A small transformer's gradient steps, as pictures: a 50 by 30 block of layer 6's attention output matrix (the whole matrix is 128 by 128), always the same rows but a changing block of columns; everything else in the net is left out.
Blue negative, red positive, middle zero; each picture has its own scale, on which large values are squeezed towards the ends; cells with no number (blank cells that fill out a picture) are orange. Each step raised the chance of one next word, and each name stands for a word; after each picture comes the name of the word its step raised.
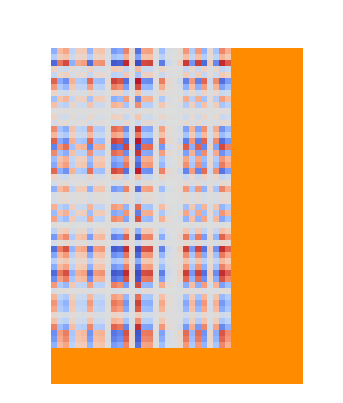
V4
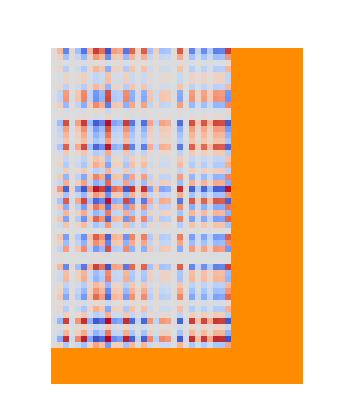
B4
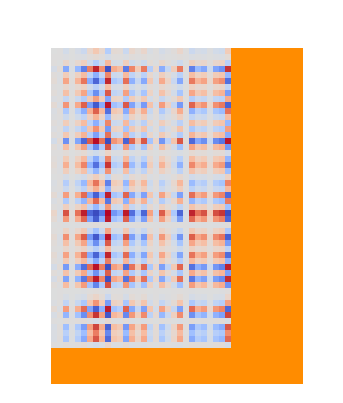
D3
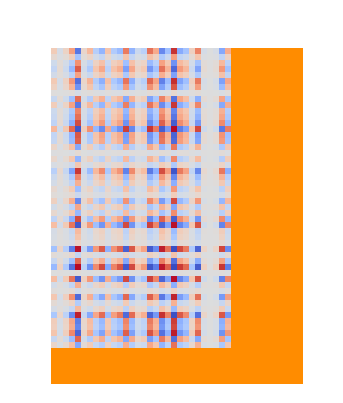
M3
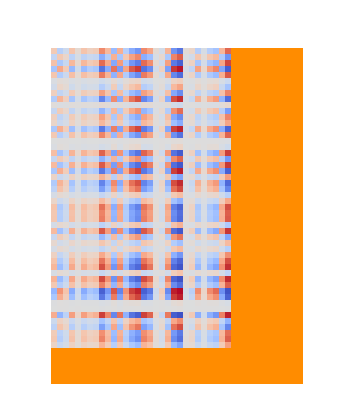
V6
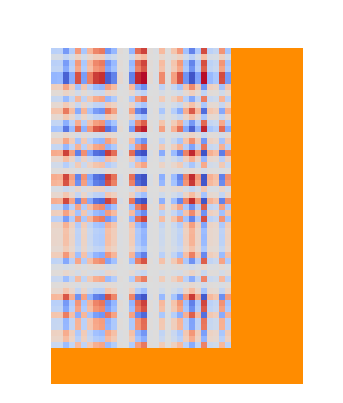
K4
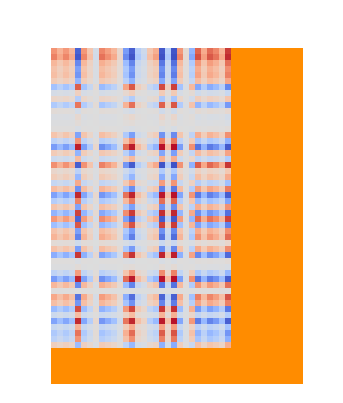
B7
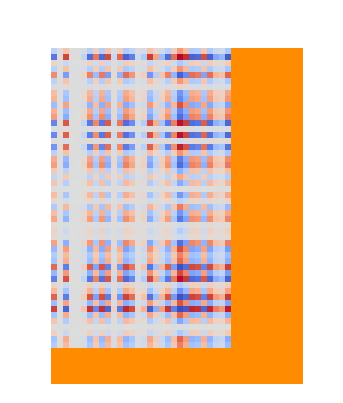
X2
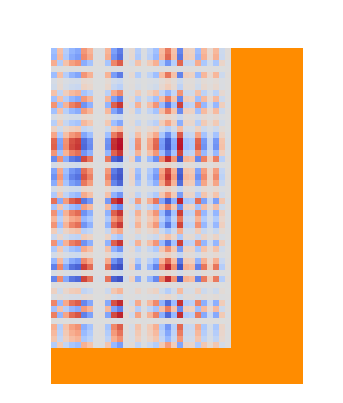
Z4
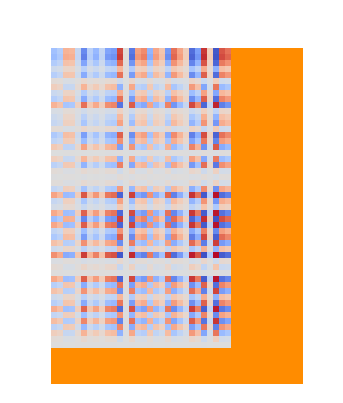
B7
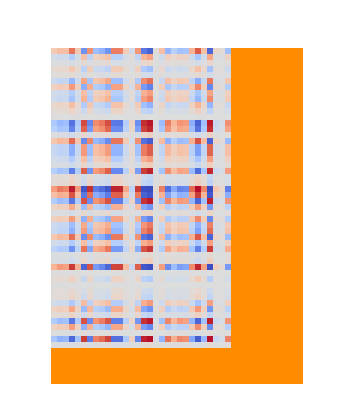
B4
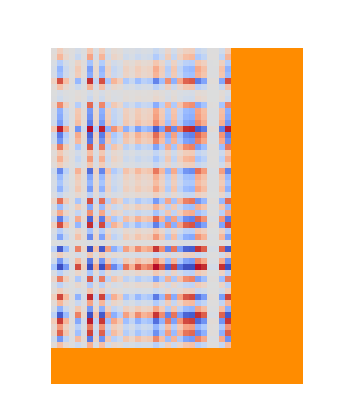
M3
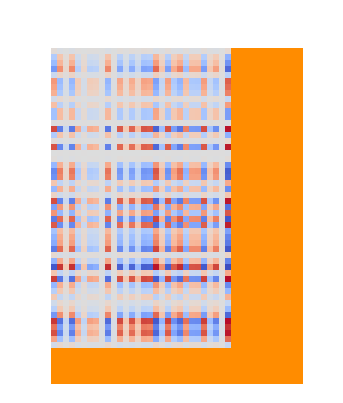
M3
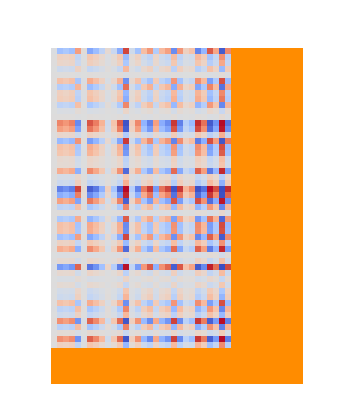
B4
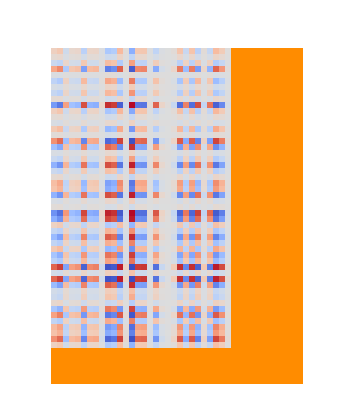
D3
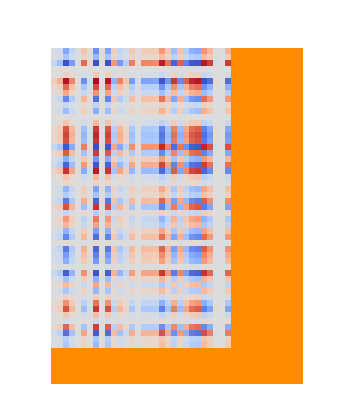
V4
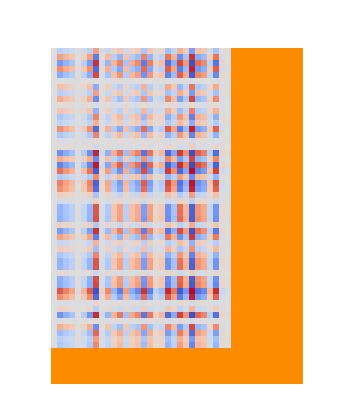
V6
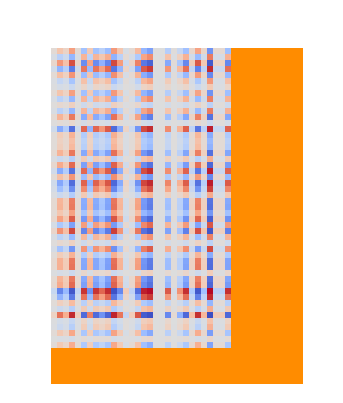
V6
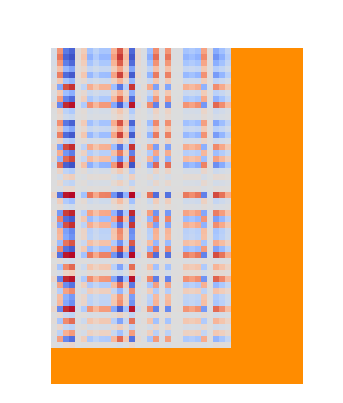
B7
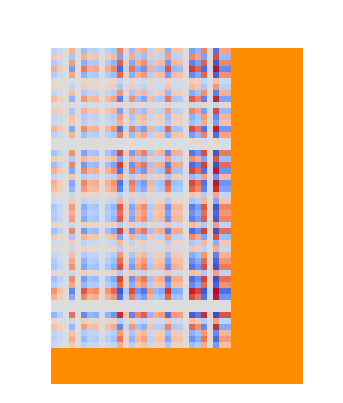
V6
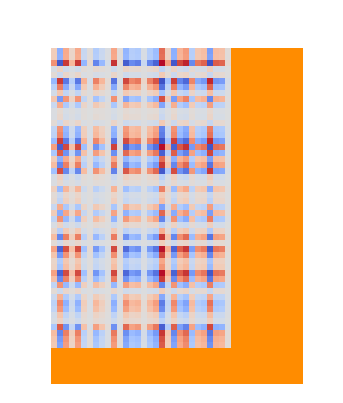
V4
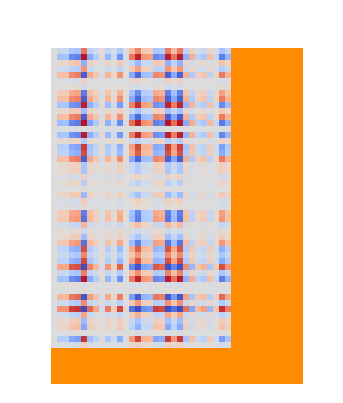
X2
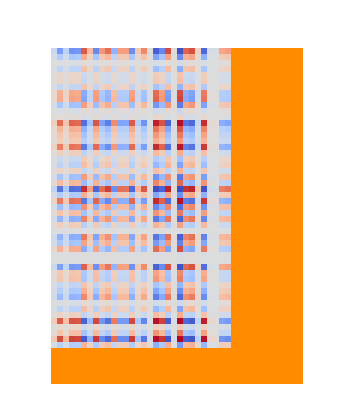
B4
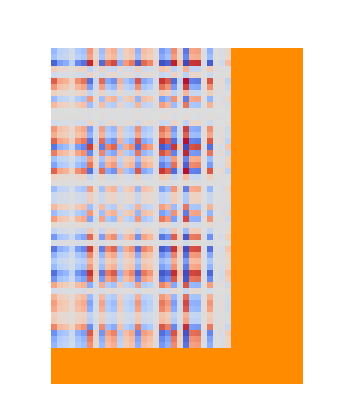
V4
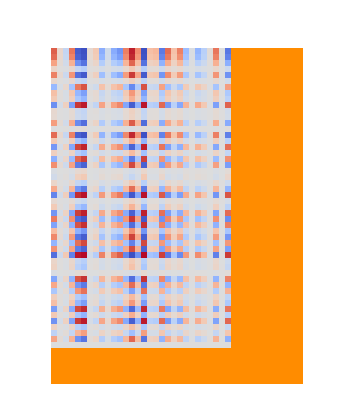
B7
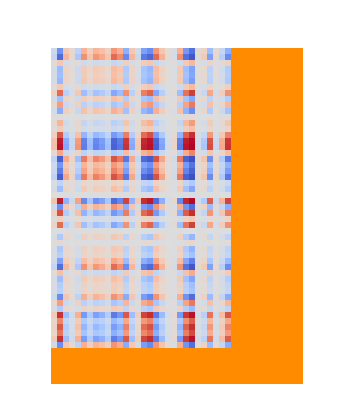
Z4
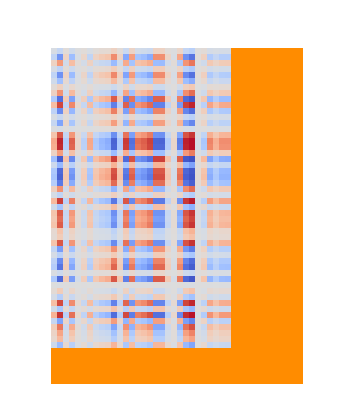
Z4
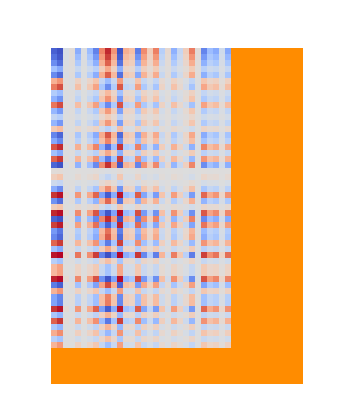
B7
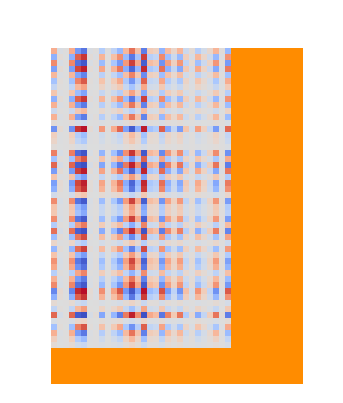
V6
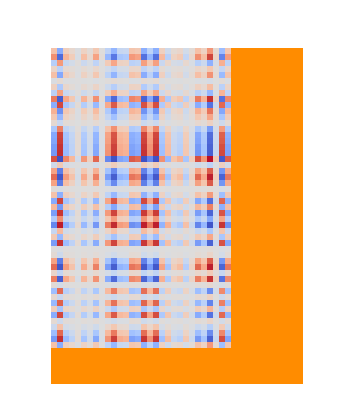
Z4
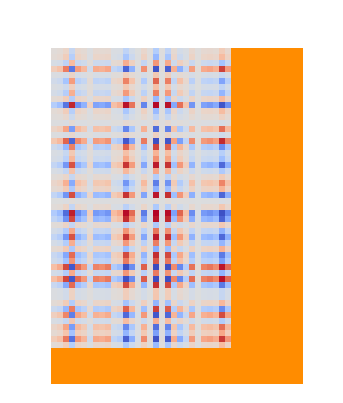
D3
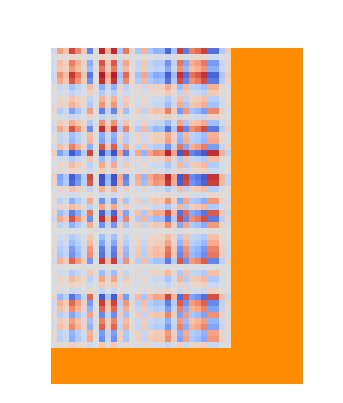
K4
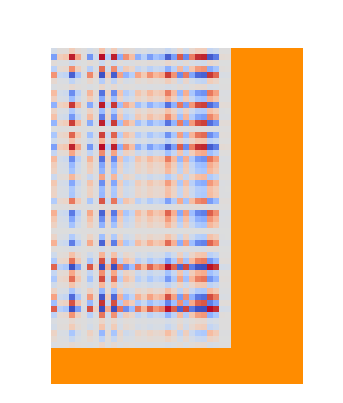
X2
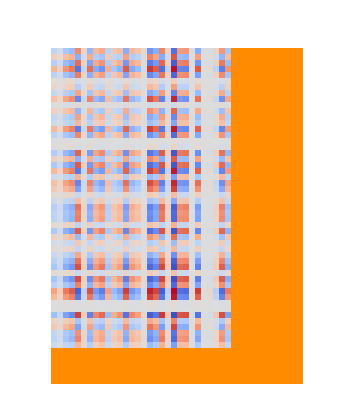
V6
